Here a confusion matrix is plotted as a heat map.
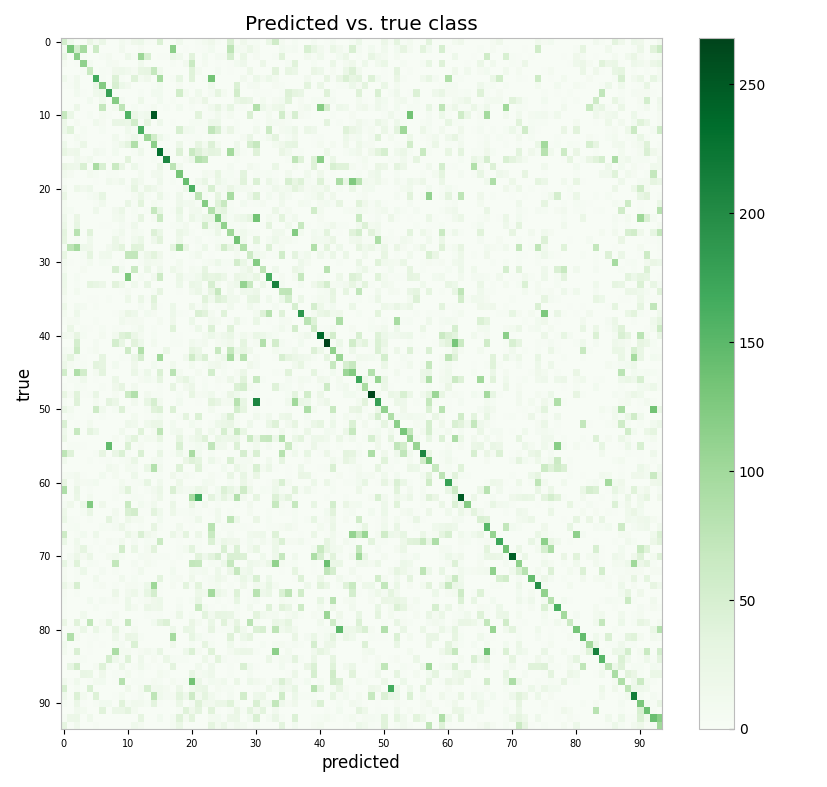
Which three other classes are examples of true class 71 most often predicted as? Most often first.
41, 33, 89
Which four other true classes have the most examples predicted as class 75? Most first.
37, 68, 14, 15
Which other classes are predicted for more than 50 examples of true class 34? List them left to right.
24, 35, 46, 62
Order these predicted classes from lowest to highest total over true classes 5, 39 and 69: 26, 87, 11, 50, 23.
50, 26, 11, 87, 23
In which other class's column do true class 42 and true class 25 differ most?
12
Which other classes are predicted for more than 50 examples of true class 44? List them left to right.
42, 45, 57
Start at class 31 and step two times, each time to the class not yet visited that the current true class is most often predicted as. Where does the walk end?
61
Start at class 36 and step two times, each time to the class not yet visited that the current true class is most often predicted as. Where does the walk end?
93
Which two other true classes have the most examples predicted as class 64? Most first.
17, 52
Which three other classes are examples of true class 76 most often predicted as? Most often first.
42, 88, 62
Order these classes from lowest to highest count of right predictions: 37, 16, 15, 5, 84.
84, 5, 37, 16, 15
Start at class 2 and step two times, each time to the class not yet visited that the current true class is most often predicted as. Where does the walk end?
53
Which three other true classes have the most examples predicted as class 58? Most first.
48, 68, 77
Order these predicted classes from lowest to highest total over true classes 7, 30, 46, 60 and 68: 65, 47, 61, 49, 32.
32, 47, 61, 65, 49
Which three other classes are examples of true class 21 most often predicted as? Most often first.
57, 26, 62
